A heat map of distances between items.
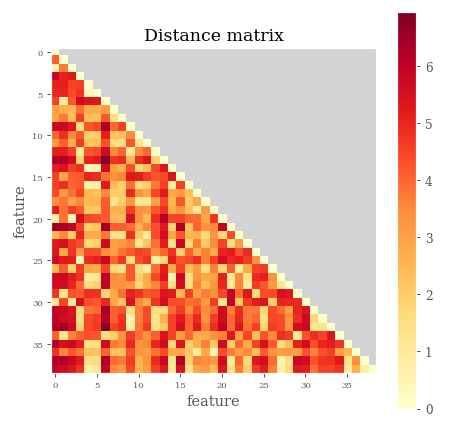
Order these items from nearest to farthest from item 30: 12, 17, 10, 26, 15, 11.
26, 11, 10, 17, 15, 12
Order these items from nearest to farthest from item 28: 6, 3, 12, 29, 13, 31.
31, 12, 3, 13, 29, 6
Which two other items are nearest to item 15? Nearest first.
24, 29
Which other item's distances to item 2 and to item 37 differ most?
0
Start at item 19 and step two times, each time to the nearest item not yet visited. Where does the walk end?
17
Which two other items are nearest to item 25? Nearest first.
3, 12
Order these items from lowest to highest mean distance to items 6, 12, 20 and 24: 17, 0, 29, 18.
29, 18, 17, 0
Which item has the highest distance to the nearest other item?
15
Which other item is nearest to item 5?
4
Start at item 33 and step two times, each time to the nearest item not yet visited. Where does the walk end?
32
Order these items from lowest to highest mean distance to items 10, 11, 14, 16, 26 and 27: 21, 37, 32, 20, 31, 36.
37, 21, 36, 20, 31, 32
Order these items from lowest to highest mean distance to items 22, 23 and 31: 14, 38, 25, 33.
14, 38, 33, 25
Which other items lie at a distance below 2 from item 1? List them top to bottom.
6, 29, 34
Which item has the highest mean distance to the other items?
6
